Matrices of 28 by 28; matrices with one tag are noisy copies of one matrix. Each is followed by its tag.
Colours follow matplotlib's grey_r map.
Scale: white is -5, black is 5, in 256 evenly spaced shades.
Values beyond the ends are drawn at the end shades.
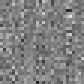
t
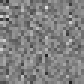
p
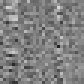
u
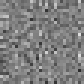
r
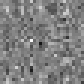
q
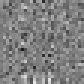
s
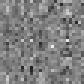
q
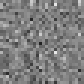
r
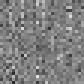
t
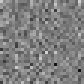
r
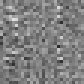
u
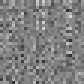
t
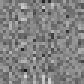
s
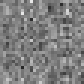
q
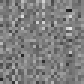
t
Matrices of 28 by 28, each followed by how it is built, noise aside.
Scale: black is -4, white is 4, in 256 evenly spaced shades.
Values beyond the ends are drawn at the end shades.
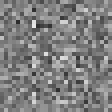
low rank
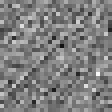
Hankel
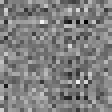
low rank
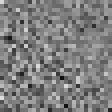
lower triangular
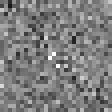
banded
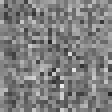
blocks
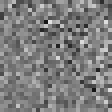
upper triangular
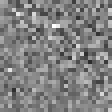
upper triangular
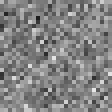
Hankel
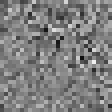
upper triangular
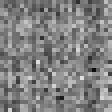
blocks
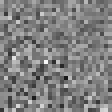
lower triangular
